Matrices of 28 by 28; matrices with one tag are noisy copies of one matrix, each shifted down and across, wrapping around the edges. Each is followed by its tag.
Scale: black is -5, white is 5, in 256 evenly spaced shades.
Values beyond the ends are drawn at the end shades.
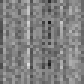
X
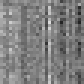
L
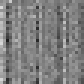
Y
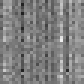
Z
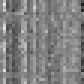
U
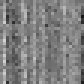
U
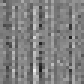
Y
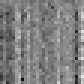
U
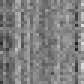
U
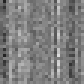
L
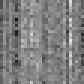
L
